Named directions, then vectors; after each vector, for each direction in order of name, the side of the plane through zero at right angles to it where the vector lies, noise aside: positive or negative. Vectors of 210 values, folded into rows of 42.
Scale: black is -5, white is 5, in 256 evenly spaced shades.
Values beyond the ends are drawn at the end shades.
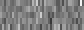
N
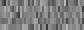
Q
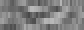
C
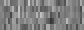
negative, positive, negative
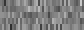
positive, positive, positive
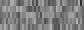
negative, negative, positive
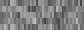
negative, negative, positive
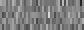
negative, negative, negative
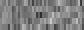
positive, negative, positive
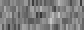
positive, negative, positive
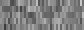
positive, positive, negative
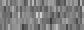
negative, positive, negative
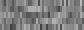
positive, positive, positive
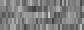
negative, negative, negative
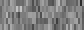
negative, negative, positive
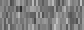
positive, positive, negative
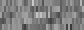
negative, positive, negative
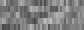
positive, negative, negative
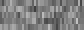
negative, negative, positive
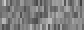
positive, negative, negative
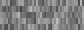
positive, positive, negative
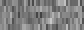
positive, negative, positive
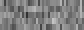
positive, positive, positive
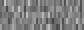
negative, negative, negative
